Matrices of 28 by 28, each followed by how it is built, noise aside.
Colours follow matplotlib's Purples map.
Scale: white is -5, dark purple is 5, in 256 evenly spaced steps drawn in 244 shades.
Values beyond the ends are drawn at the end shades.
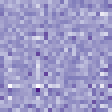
low rank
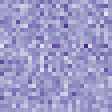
low rank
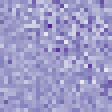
upper triangular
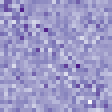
banded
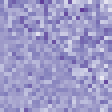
upper triangular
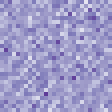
Hankel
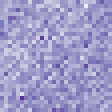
Hankel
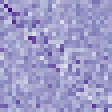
banded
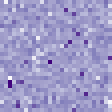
sparse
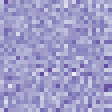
low rank
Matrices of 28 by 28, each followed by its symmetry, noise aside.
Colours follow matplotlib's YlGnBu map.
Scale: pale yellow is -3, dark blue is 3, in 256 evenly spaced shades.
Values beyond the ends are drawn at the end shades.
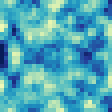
mirrored top to bottom.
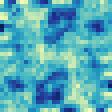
same after a half turn.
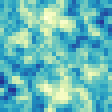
same after a half turn.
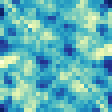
same after a half turn.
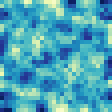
same after a half turn.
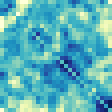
symmetric.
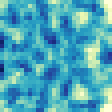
mirrored top to bottom.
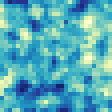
antisymmetric.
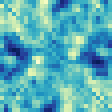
same after a half turn.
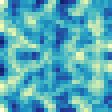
mirrored top to bottom.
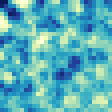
symmetric.
